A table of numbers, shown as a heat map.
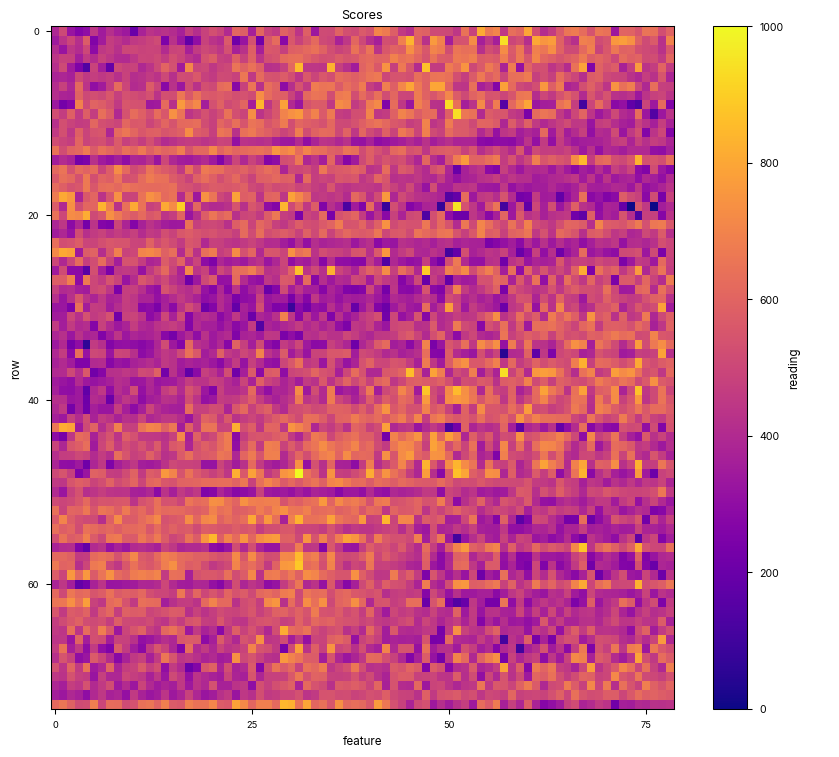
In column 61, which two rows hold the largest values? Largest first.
1, 37
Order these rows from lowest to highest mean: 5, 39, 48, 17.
17, 39, 5, 48
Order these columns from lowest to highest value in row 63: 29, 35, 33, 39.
39, 35, 29, 33
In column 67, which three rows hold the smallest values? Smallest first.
8, 20, 55
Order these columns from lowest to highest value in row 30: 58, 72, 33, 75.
33, 72, 58, 75
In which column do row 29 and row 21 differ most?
42
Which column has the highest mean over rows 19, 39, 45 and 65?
51
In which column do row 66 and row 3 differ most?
57
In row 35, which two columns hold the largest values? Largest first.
77, 26
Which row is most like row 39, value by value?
47
